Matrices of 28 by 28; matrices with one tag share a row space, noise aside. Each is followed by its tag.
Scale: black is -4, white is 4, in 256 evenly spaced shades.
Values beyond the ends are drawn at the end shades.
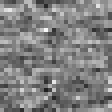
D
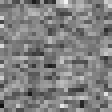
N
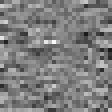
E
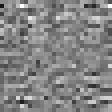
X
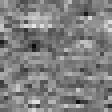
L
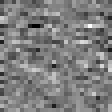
E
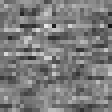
D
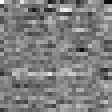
N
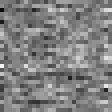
N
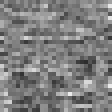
L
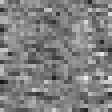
E
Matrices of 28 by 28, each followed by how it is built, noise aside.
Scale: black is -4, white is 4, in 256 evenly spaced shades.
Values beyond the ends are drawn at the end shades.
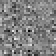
low rank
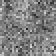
smooth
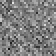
Toeplitz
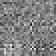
low rank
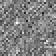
Hankel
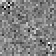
block diagonal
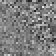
upper triangular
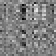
low rank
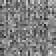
blocks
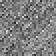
Hankel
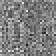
blocks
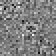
block diagonal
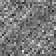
Hankel
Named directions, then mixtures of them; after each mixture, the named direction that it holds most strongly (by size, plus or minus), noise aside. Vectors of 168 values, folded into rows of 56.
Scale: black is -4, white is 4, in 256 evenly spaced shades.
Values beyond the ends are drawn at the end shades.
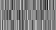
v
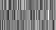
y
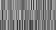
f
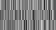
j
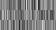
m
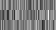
y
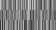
f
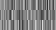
v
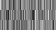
y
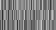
f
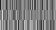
f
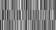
m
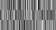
m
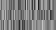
m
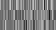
j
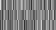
j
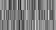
m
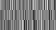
j
